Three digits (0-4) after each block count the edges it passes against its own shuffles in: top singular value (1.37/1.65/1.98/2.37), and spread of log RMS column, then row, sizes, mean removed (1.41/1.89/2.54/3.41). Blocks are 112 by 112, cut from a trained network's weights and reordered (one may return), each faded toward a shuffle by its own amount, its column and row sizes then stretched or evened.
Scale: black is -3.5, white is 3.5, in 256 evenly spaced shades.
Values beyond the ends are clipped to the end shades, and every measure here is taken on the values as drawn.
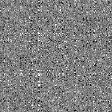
2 3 2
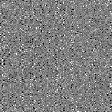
4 2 0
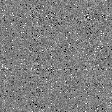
0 2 1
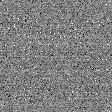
0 0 0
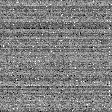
4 0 1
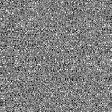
3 0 2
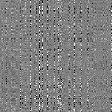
4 4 2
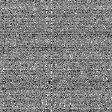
3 2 1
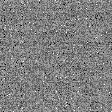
0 2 1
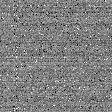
1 0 1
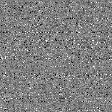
1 1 3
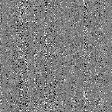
1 4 1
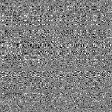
4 2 4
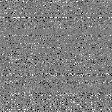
1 1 4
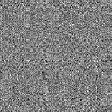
4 1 2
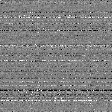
4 1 4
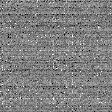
3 2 2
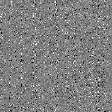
2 3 1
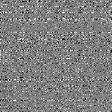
3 1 4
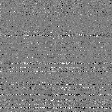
1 1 4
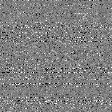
1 0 4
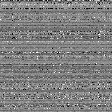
4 0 4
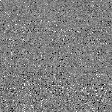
0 1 3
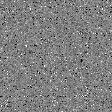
0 1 1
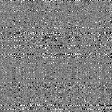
3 2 4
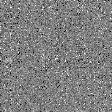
0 2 1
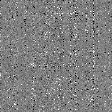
1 3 2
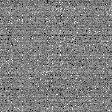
2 2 1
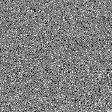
0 1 1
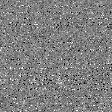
0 0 3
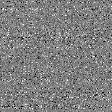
1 0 3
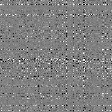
2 3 4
